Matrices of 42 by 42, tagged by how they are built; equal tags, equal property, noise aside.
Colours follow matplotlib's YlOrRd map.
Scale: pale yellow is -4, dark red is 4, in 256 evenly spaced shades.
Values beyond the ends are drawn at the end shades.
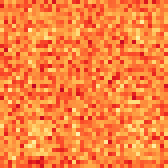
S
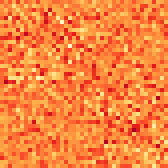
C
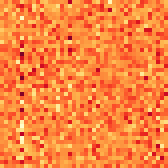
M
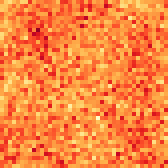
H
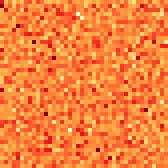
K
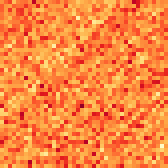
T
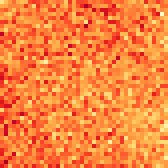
H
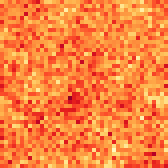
H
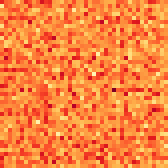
S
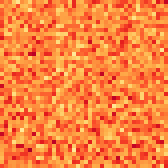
S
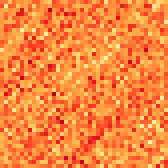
T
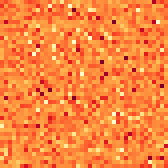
K
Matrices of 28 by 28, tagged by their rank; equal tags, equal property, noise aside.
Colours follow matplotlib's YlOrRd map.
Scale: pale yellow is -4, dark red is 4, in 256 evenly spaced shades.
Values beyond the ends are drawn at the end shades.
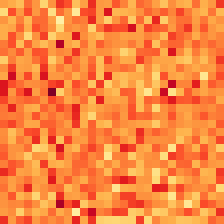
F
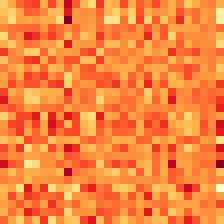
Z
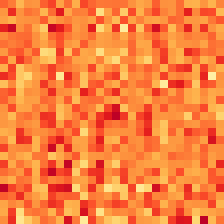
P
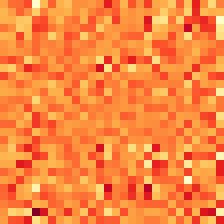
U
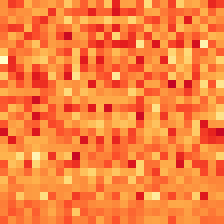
P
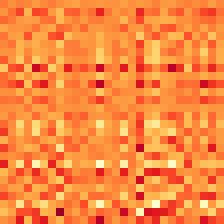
Z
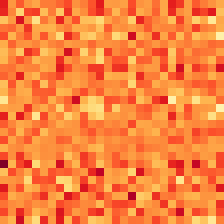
P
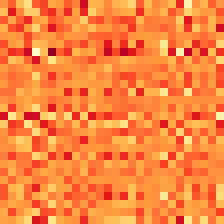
Z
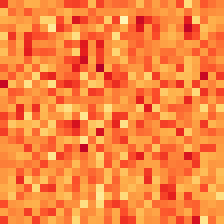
P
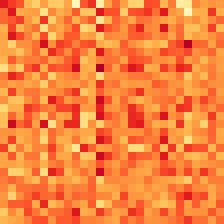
Z
